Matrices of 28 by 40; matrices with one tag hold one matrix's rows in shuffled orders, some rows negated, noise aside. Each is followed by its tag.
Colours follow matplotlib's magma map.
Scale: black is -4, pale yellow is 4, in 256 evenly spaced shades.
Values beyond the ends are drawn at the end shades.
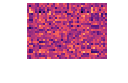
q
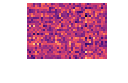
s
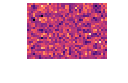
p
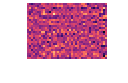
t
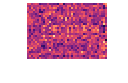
t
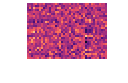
s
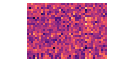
s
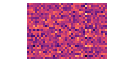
s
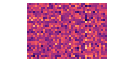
s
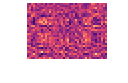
p
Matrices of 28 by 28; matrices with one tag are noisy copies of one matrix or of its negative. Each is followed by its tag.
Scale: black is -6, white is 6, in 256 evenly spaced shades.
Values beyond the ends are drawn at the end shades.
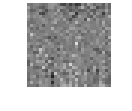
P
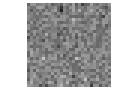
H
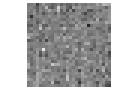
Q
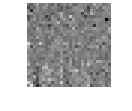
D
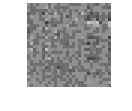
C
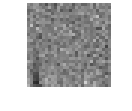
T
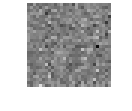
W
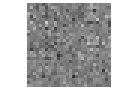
C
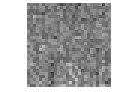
P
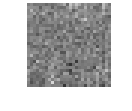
P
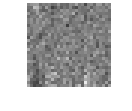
T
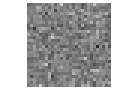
W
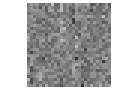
H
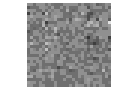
C
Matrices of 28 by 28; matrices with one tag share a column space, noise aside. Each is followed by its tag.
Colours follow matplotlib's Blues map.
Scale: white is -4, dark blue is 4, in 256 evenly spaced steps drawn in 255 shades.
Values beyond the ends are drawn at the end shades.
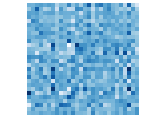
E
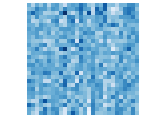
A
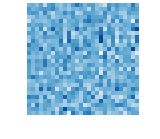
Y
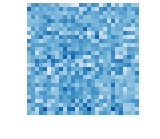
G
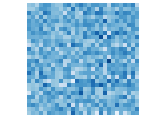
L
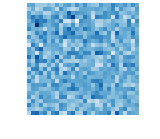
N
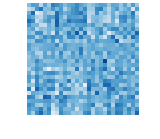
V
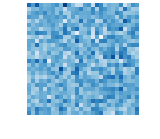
G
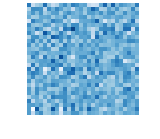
G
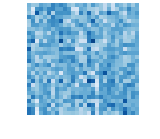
A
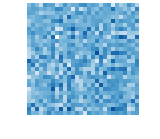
G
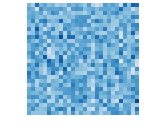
G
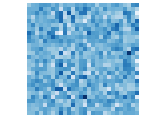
Y
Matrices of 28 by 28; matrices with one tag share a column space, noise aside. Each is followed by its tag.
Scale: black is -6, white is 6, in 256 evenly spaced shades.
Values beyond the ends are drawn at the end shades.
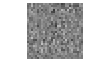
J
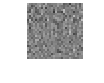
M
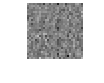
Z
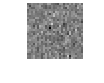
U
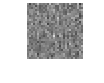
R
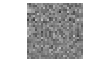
M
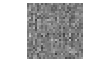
Z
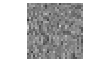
U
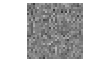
M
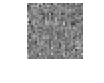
R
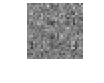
R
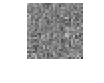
Z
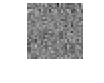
J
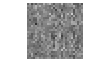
R
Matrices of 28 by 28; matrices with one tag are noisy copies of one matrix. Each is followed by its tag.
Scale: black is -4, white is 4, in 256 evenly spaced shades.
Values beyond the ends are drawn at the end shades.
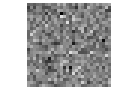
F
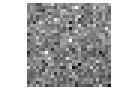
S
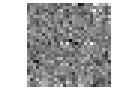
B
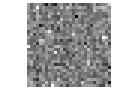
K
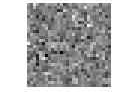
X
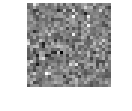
X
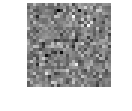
X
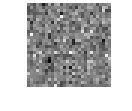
F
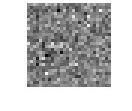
X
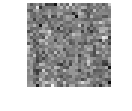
K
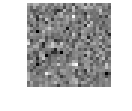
X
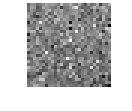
S
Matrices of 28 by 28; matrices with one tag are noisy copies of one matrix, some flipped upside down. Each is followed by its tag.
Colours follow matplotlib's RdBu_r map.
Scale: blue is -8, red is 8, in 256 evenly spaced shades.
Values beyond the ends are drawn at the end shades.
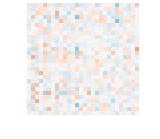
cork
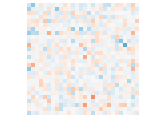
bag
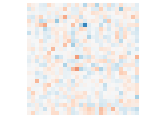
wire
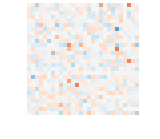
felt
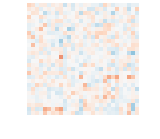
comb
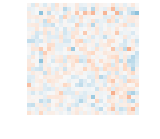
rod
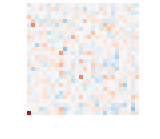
comb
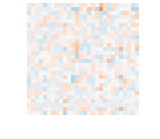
wire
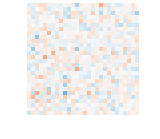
cork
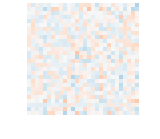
wire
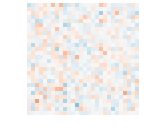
cork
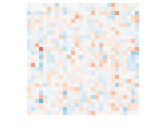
rod
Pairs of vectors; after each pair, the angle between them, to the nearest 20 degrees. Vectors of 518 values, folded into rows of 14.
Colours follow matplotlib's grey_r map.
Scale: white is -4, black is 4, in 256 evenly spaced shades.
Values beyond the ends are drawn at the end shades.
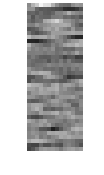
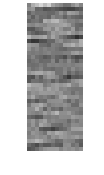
20 degrees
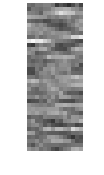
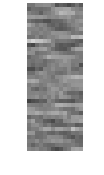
20 degrees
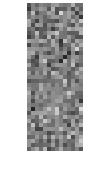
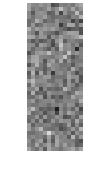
140 degrees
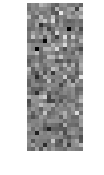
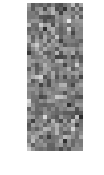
120 degrees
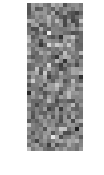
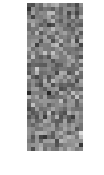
80 degrees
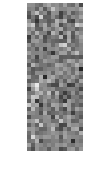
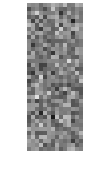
60 degrees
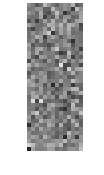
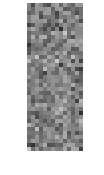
120 degrees
